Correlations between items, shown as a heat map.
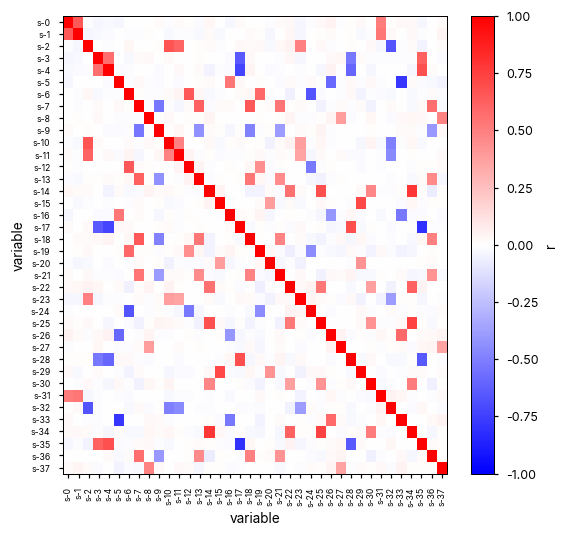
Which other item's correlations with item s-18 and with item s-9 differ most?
s-7
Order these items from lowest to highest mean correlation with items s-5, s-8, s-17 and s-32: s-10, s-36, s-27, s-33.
s-33, s-10, s-36, s-27
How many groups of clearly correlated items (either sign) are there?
9
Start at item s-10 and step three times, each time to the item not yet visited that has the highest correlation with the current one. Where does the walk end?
s-23
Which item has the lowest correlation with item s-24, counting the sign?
s-6
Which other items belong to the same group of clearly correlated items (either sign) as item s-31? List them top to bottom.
s-0, s-1
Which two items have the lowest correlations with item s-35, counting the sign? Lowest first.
s-17, s-28
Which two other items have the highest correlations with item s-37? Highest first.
s-8, s-27
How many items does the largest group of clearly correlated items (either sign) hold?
6
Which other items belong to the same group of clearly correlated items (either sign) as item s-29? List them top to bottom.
s-15, s-20
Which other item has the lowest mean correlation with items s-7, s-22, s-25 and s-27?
s-9
